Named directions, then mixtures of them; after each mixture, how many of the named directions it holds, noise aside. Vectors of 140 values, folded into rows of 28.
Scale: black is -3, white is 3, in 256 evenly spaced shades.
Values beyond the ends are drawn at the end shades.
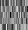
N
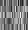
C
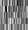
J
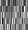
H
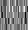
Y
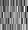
three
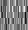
one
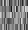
two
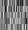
three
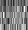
four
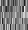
one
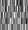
three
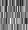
four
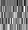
four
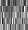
one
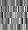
four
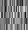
three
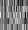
three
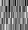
four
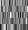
one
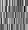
three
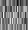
four
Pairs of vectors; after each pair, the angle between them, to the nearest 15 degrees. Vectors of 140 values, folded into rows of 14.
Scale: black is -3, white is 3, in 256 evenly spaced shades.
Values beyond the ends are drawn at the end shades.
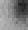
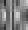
105 degrees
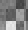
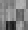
165 degrees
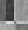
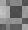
105 degrees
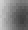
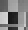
90 degrees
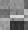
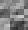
30 degrees
